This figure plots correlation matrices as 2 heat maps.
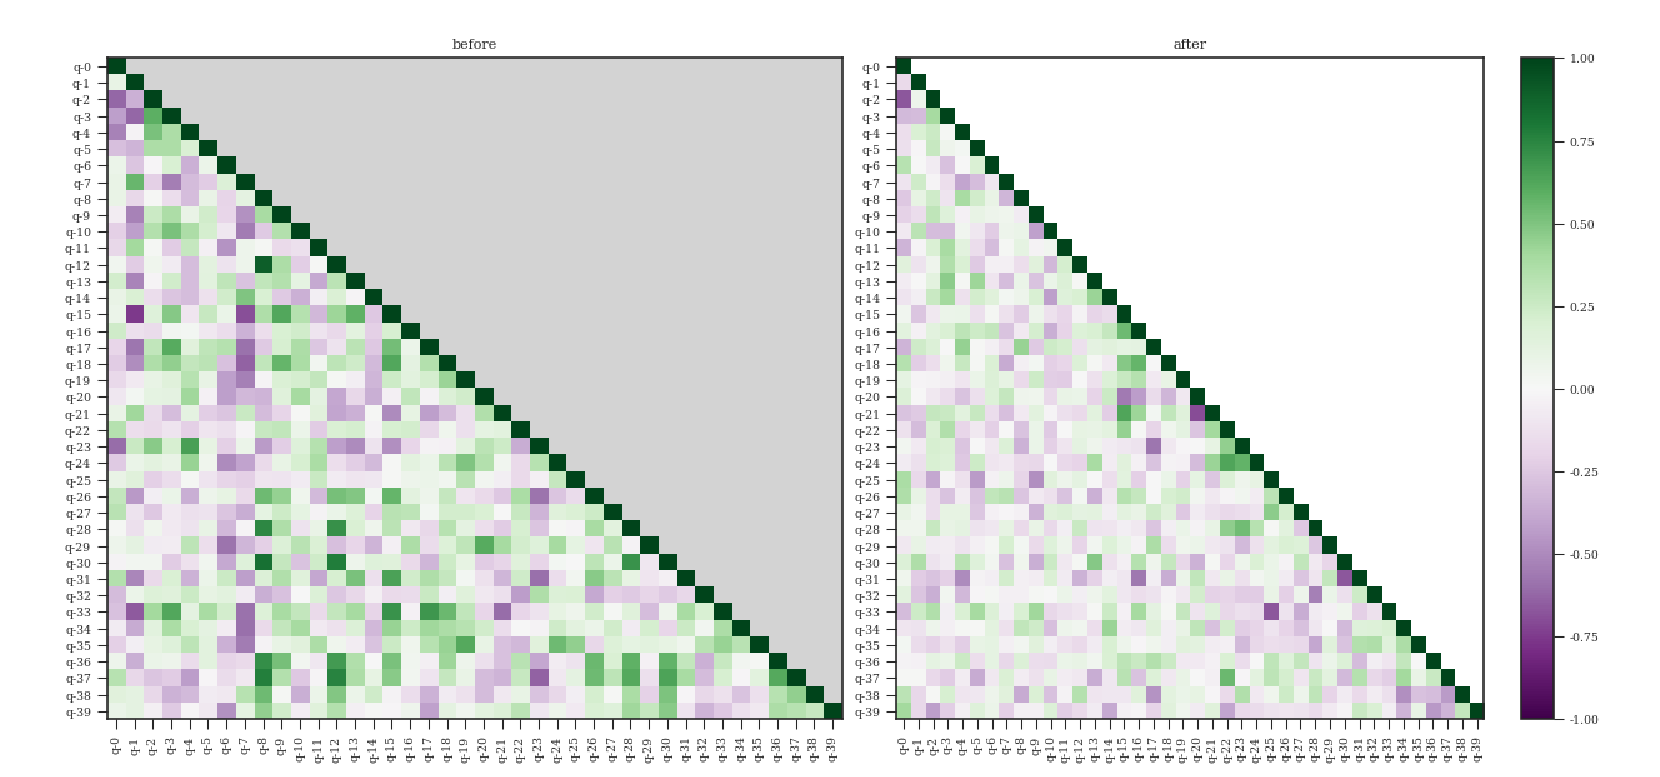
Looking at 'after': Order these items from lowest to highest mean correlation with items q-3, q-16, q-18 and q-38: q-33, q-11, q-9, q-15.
q-11, q-33, q-9, q-15
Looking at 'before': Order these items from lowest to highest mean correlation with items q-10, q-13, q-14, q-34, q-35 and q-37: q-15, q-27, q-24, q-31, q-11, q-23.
q-23, q-11, q-24, q-27, q-31, q-15
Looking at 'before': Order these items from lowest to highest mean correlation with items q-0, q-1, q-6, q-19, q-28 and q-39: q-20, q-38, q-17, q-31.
q-17, q-20, q-31, q-38
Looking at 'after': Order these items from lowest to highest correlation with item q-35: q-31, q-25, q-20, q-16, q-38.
q-38, q-25, q-16, q-20, q-31
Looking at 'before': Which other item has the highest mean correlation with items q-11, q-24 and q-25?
q-35
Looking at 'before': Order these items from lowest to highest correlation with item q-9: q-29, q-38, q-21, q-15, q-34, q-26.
q-21, q-38, q-29, q-34, q-26, q-15
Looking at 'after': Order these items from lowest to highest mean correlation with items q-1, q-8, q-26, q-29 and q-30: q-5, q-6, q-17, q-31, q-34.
q-31, q-34, q-5, q-6, q-17
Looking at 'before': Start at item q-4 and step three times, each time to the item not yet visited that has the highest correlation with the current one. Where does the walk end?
q-3
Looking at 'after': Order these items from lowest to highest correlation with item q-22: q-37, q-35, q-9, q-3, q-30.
q-30, q-35, q-9, q-3, q-37
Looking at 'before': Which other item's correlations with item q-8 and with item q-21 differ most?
q-12
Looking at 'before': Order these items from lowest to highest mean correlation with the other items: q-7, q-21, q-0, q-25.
q-7, q-21, q-0, q-25
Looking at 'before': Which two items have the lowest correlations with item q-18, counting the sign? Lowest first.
q-7, q-1
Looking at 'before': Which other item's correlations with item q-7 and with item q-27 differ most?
q-15
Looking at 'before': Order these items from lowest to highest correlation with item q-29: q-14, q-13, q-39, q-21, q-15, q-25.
q-14, q-13, q-15, q-25, q-39, q-21
